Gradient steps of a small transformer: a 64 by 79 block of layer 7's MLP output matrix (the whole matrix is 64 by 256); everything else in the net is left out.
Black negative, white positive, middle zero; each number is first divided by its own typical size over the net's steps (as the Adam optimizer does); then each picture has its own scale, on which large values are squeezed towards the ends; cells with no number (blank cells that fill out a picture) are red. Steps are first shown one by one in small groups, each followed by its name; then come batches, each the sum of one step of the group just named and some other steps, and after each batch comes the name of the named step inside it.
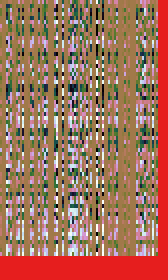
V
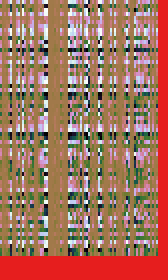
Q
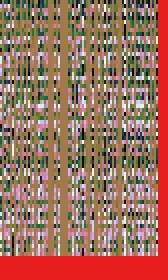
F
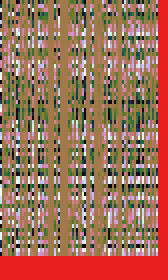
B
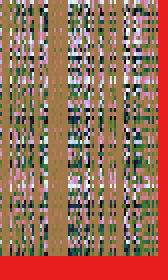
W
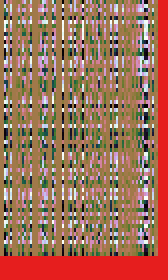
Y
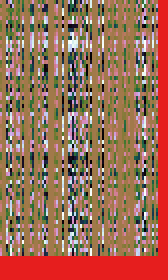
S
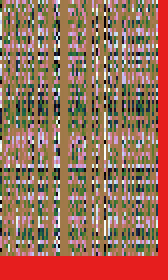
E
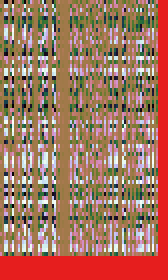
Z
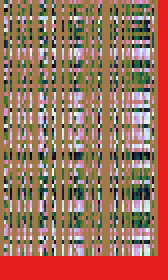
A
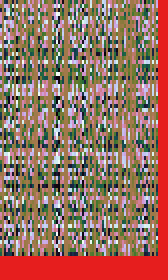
Y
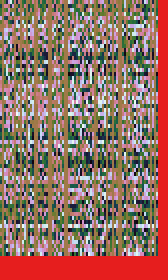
S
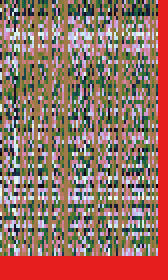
B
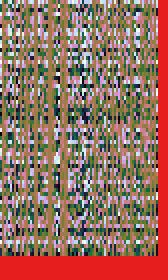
W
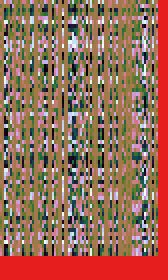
S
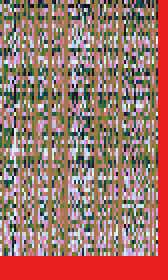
F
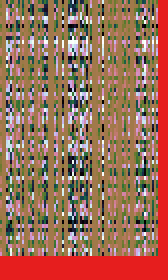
S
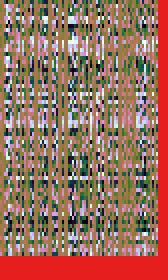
S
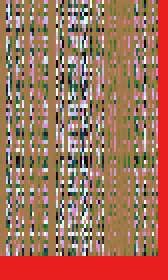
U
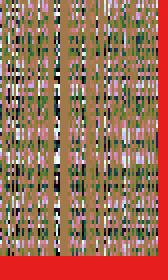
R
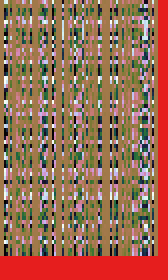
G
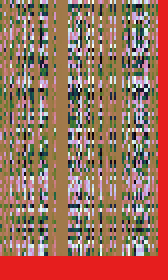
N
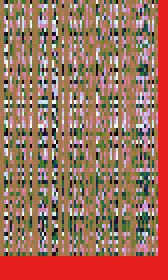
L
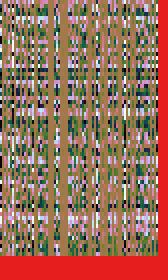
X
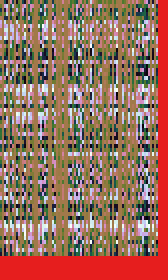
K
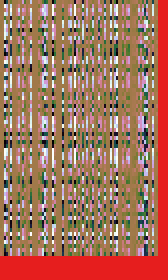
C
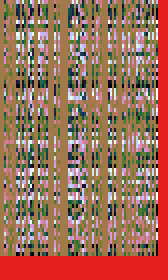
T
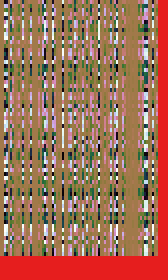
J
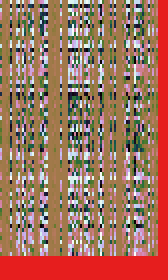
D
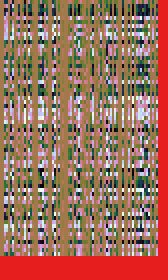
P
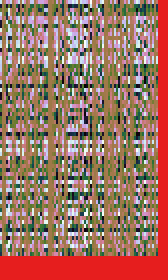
U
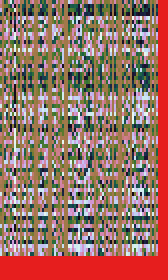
P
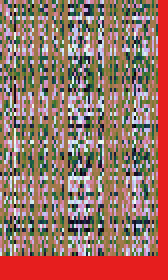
J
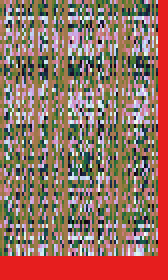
K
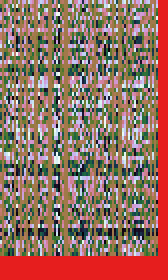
R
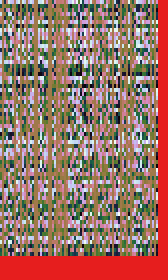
T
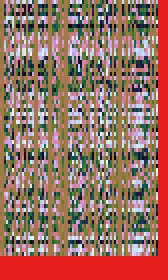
T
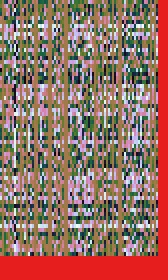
K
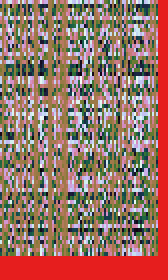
P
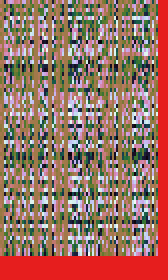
J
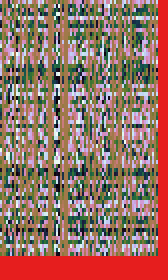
R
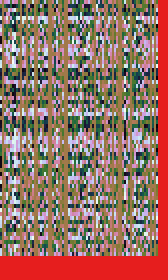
X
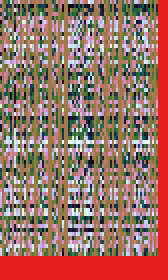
N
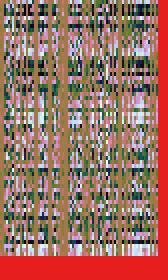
P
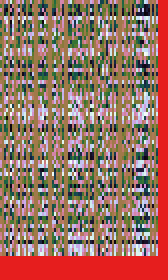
P
